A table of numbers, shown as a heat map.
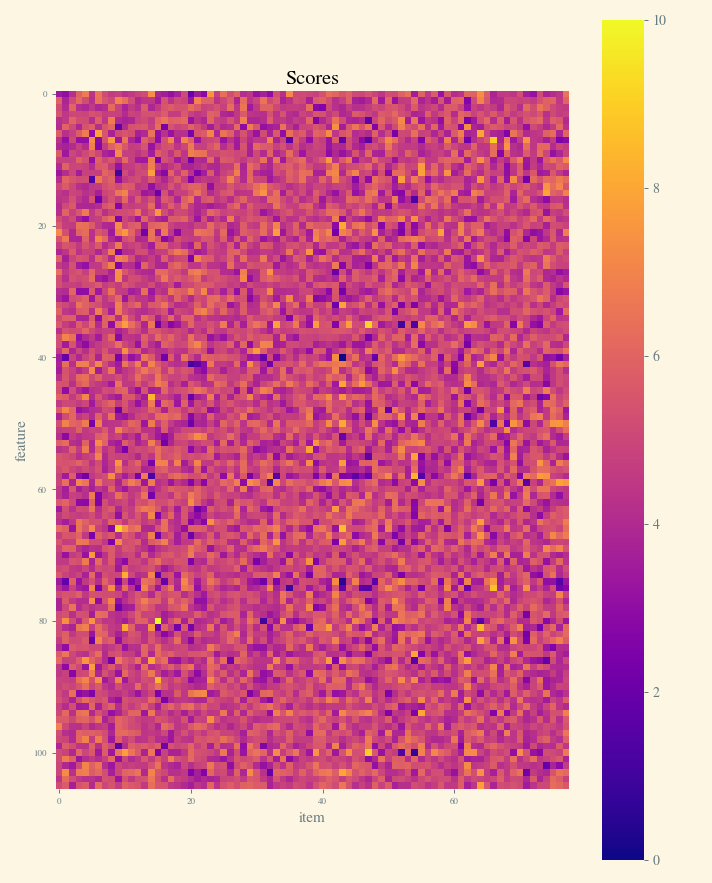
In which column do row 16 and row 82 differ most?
54
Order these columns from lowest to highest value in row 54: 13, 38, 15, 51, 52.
13, 51, 15, 52, 38
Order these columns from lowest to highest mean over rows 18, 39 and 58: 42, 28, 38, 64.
38, 28, 64, 42
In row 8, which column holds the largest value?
68
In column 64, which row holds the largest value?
81
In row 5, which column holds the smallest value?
9
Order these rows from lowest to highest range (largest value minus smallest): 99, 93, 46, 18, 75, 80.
93, 18, 99, 46, 75, 80
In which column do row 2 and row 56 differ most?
43
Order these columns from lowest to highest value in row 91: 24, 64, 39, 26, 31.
64, 24, 39, 26, 31
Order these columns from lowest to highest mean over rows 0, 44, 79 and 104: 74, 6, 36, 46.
74, 36, 6, 46
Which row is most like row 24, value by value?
78
